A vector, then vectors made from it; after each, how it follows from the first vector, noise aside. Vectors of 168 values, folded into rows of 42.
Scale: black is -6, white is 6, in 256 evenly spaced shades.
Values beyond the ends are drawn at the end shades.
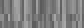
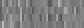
reversed, partly zeroed.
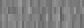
reversed, shrunk.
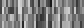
reversed, scaled up.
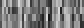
reversed, scaled up.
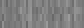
wrapped around, shrunk.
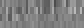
wrapped around, negated, partly zeroed.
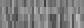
wrapped around, negated.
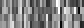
reversed, scaled up.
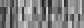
wrapped around, negated, scaled up.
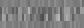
reversed, partly zeroed.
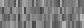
sign-scrambled.
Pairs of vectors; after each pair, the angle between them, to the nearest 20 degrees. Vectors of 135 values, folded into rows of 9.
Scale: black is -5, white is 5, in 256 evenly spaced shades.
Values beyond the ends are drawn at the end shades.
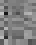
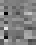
20 degrees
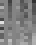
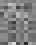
100 degrees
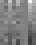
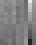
40 degrees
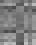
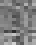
40 degrees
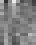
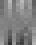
100 degrees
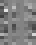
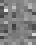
20 degrees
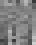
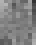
80 degrees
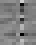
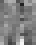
60 degrees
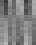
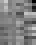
120 degrees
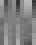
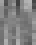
20 degrees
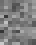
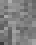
140 degrees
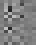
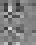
140 degrees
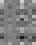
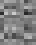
80 degrees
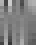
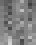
120 degrees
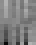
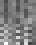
140 degrees
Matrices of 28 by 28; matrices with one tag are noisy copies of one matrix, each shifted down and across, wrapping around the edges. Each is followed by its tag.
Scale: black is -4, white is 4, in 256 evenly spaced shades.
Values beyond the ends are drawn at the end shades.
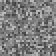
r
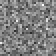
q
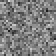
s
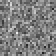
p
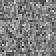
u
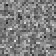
q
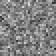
u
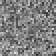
r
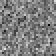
p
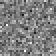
q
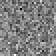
p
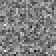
q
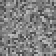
s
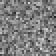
u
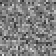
s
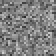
s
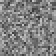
u
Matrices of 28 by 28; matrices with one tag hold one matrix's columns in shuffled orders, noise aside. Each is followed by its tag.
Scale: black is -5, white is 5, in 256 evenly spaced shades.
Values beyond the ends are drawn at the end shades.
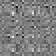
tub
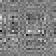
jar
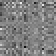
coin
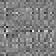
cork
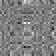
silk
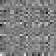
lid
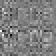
cork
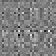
cork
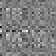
cork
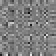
lid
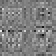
cork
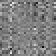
coin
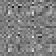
tub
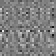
cork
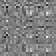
tub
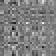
silk
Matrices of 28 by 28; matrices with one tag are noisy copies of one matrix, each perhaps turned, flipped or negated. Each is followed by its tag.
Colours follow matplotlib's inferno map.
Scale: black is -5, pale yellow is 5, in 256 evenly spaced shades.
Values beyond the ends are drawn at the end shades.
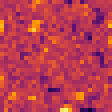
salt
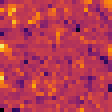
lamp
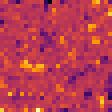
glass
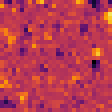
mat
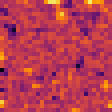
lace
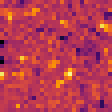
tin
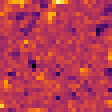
lace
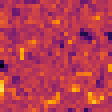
salt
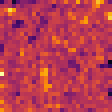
glass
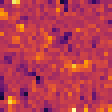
glass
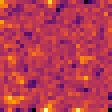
lamp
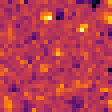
mat
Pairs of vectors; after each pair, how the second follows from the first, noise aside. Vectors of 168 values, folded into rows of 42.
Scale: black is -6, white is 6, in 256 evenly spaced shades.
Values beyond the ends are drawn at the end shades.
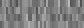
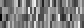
wrapped around, scaled up.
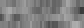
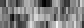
wrapped around, scaled up.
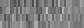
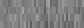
reversed, shrunk.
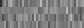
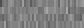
shrunk.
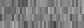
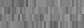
shrunk.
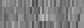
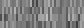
copied.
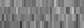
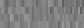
reversed, shrunk.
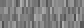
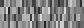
reversed, scaled up.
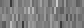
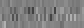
negated, partly zeroed.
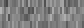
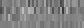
negated, partly zeroed.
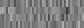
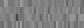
reversed, shrunk.
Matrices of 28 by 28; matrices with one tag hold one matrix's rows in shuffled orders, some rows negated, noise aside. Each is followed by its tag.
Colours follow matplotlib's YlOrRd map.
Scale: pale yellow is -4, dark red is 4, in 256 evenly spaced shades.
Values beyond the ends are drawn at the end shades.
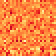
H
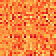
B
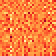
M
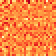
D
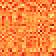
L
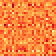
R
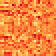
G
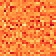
H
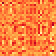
L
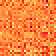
B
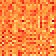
L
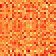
B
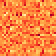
H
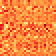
D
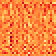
M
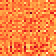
B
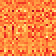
R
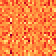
M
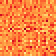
B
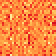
M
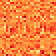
H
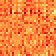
B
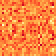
L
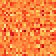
H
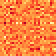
H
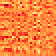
G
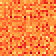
B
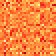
H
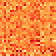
H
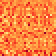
D
